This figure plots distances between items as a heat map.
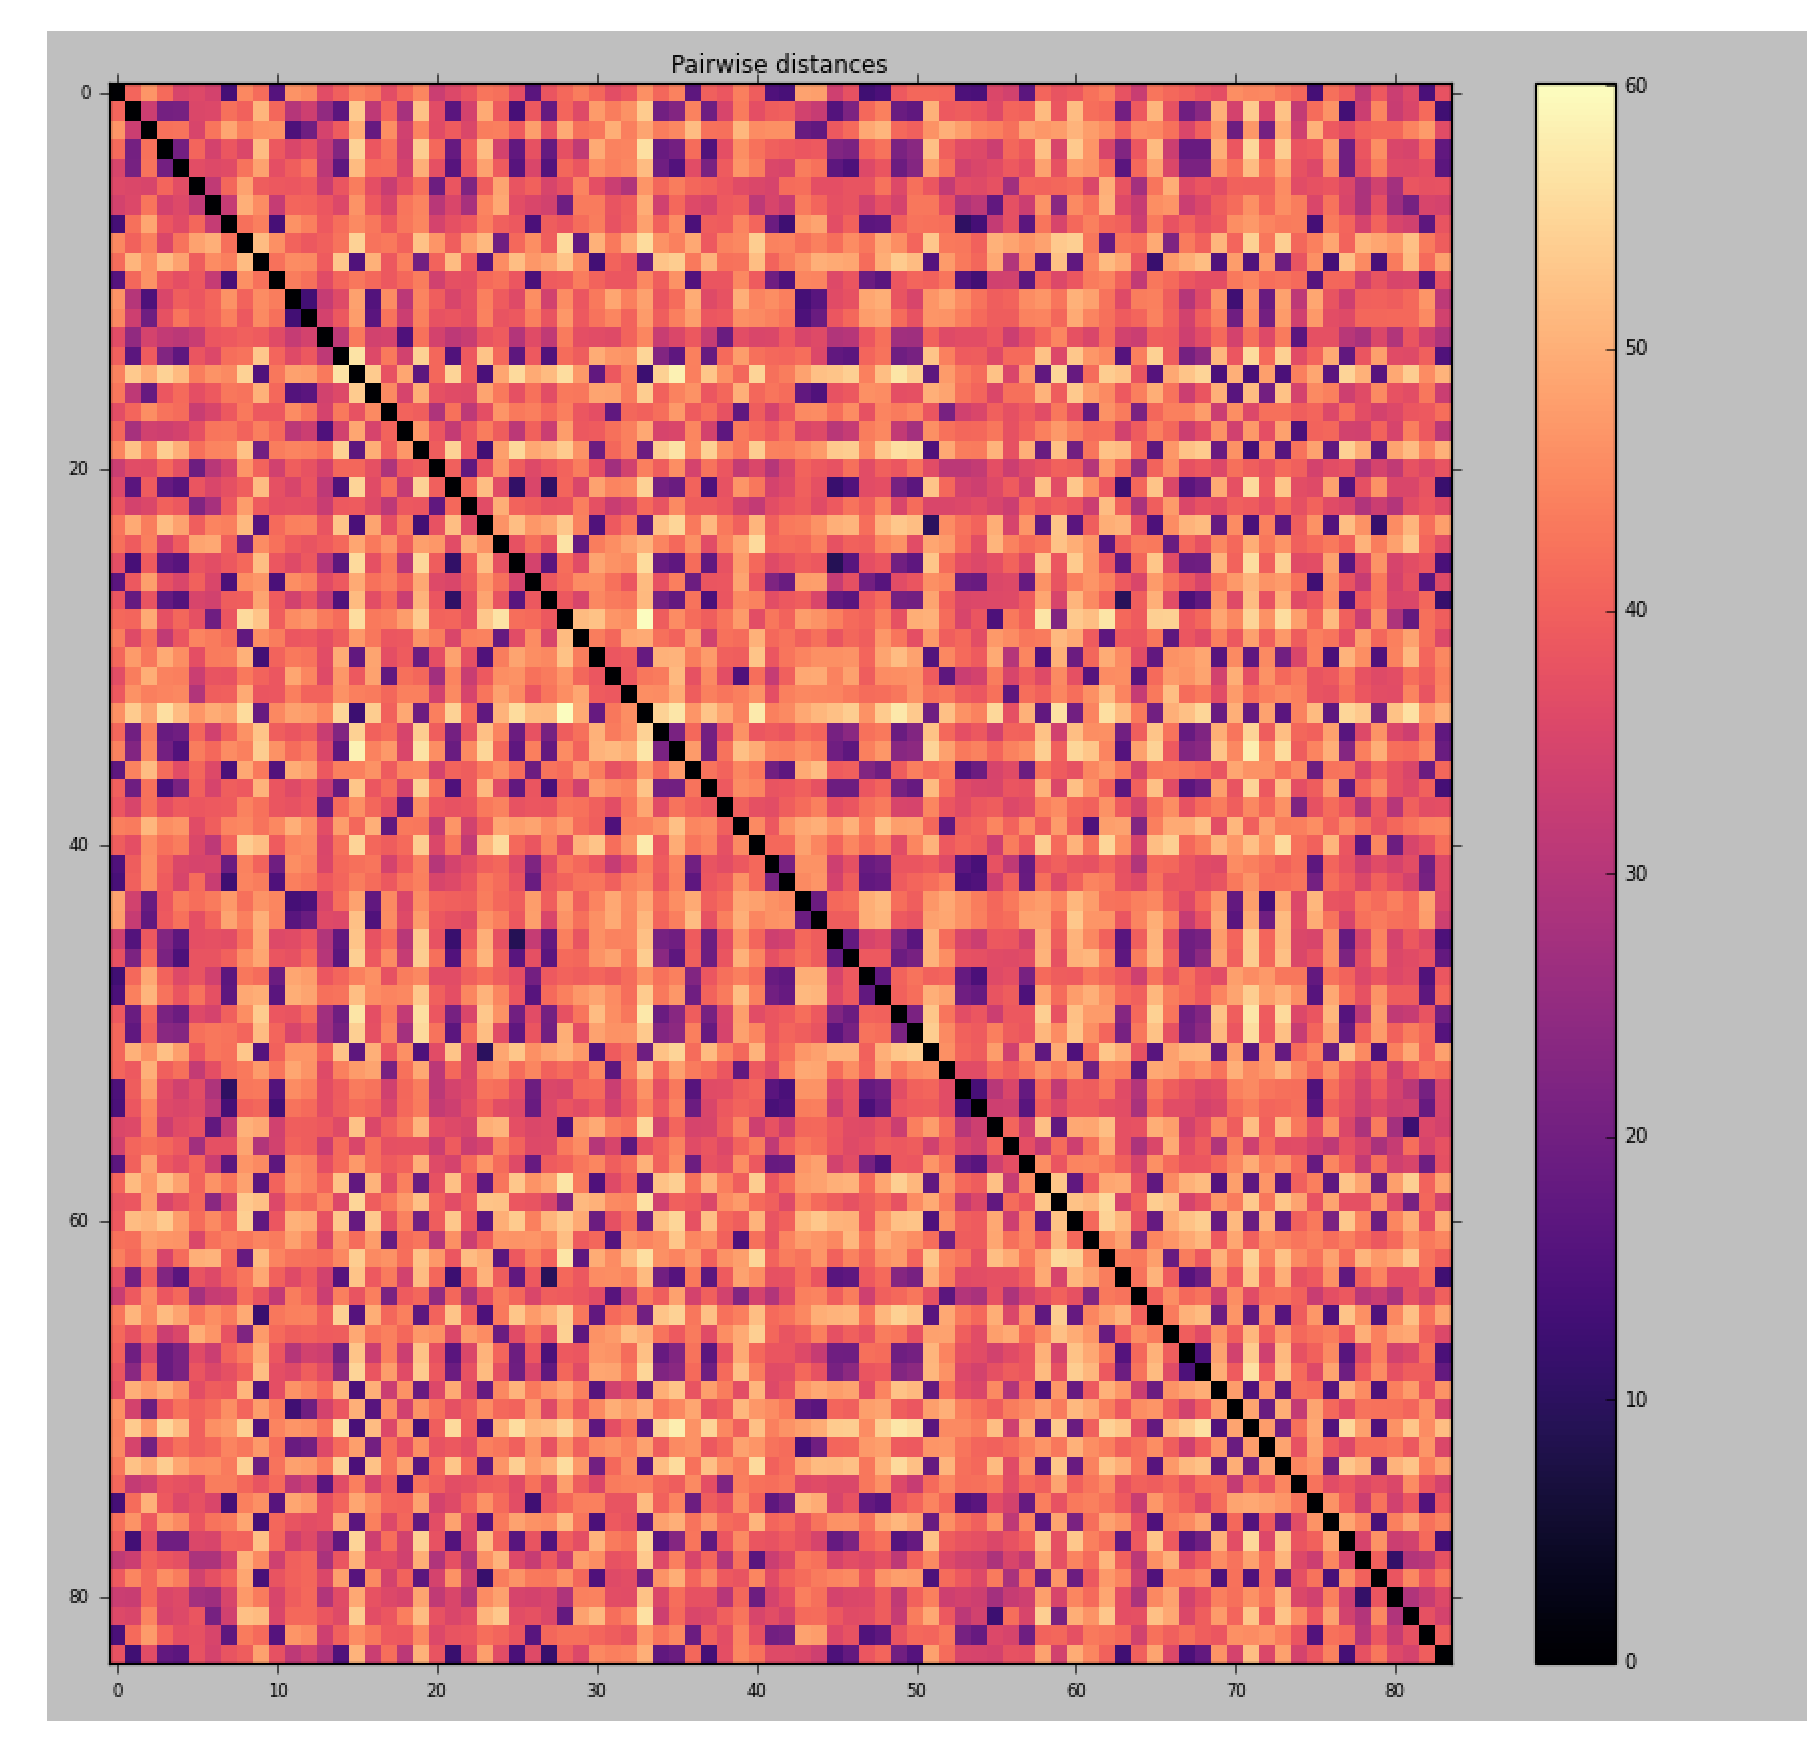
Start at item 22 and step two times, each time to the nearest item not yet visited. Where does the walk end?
5
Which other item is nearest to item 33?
15
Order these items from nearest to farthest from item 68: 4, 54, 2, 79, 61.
4, 54, 2, 79, 61
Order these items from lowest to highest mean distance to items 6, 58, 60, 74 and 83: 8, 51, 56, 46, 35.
51, 56, 46, 35, 8
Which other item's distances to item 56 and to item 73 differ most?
32
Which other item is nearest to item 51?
23
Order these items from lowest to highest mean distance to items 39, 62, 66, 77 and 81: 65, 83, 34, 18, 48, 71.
83, 34, 18, 48, 65, 71
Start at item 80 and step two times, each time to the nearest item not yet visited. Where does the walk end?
40
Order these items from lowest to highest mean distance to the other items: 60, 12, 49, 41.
41, 49, 12, 60
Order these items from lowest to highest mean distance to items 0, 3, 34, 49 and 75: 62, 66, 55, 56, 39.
55, 56, 66, 62, 39
